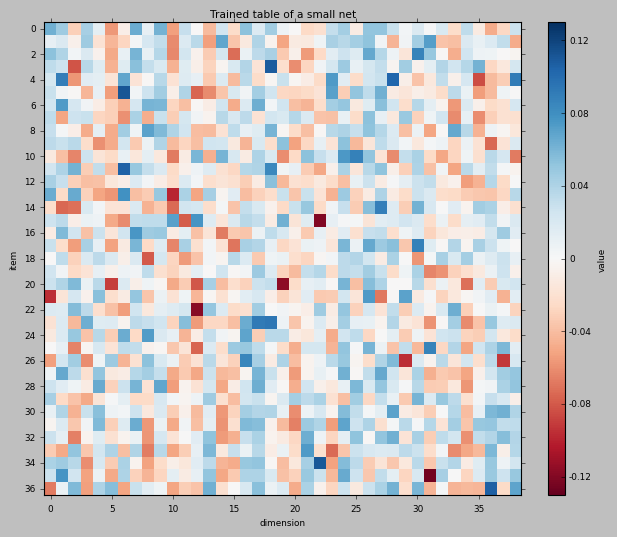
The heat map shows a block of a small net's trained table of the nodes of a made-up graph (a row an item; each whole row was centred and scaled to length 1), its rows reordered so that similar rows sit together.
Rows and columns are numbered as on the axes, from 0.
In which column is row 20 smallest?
19
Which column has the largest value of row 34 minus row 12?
22
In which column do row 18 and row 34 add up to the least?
8
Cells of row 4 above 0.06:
5
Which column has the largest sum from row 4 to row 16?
27
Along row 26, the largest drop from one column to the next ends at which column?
29
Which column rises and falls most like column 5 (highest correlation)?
36
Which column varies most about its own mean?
2
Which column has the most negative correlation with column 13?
23
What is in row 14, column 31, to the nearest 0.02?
0.02
